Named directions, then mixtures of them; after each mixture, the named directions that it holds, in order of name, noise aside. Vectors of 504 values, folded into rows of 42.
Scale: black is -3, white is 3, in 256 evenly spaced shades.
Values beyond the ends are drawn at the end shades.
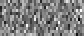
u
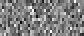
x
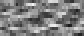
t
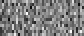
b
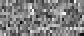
t, x.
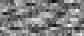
t.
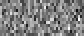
u.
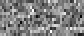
t, x.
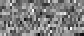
t, u, x.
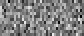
u, x.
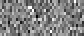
x.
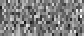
u, x.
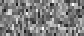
b, t, u.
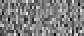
b.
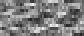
t.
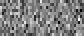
u.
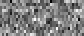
t, u, x.
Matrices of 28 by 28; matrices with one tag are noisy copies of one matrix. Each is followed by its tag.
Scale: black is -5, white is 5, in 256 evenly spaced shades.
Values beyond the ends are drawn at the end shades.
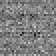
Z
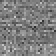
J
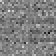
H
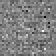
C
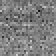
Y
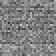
J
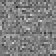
C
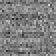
Z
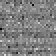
Z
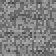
Z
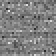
Z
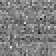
H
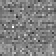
J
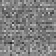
J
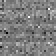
H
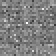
J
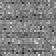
Z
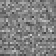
C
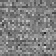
C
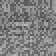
Y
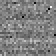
Z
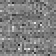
Z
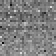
Y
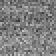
Y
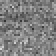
Y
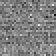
J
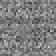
H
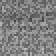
Y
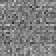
J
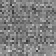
J
